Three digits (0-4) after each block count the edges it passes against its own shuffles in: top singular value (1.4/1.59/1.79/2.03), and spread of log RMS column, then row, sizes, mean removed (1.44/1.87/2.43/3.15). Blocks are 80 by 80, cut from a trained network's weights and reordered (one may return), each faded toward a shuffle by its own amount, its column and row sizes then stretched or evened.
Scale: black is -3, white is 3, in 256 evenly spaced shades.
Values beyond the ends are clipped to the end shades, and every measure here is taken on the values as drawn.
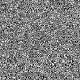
2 0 2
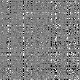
2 4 3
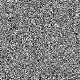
0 1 0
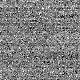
1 0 0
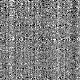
3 0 3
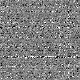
0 1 3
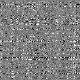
0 2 4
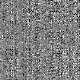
1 3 2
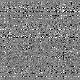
0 1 4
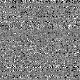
1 1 4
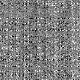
3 2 4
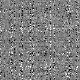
0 4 1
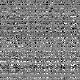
3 3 4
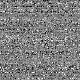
0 0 3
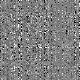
0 4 2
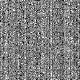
3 1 2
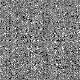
0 1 2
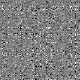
0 3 3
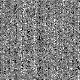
1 2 1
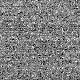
0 0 0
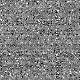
0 1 2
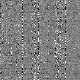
1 4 1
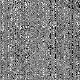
2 4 1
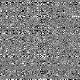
3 3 4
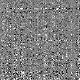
0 3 3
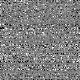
0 1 4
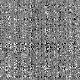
2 3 3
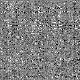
0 1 3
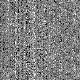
1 3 0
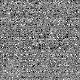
0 1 3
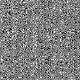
0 2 3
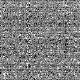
2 3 0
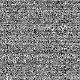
2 2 0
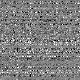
1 1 4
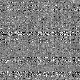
1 0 4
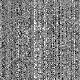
4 3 1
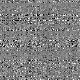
0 1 4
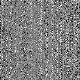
0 4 1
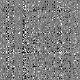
0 4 3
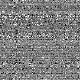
2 1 3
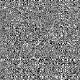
3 2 3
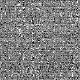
1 3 0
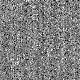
0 0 1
